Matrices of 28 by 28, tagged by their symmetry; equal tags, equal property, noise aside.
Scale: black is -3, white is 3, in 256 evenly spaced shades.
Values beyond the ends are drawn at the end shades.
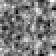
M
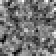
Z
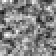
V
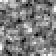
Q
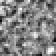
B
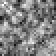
B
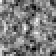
M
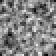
B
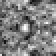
M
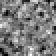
Z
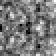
M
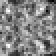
M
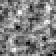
V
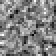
B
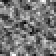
Q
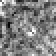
B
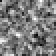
B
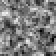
V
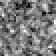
V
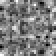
M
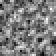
B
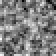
Z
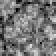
B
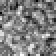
Z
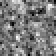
V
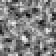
V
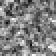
V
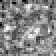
B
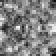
M
